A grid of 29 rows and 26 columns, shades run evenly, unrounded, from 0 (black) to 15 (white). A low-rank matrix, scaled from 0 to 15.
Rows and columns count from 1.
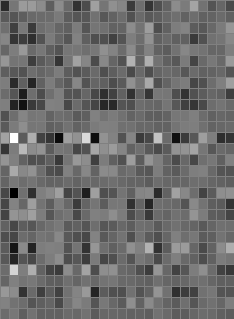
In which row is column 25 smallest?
13
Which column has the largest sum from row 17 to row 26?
11
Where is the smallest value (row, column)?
18, 2
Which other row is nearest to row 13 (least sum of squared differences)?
25
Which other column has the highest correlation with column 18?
10
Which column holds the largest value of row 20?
4
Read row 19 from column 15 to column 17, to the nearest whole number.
3 6 2
